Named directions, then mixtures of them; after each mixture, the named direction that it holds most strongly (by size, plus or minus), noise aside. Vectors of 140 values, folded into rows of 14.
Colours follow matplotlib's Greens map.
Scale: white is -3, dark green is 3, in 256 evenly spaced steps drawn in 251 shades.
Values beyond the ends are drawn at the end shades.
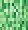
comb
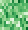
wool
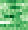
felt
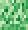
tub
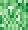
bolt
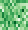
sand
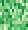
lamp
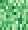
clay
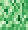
tub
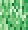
comb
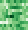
felt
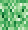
sand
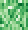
bolt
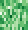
bolt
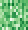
comb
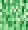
comb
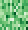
comb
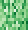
comb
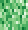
lamp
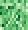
bolt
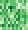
bolt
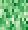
wool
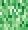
lamp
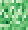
tub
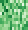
lamp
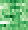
felt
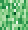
clay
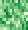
wool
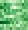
felt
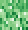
wool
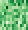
clay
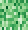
clay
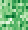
felt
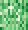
bolt
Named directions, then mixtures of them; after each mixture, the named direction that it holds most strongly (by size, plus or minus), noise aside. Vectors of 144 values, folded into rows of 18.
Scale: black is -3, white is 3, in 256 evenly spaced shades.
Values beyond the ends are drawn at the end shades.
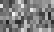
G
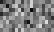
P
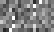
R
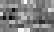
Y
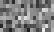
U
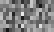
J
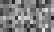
U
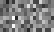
R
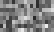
U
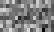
U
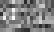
Y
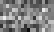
U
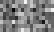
Y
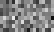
U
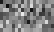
P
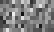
J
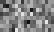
P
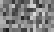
J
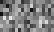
P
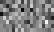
P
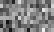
U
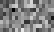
P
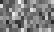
G
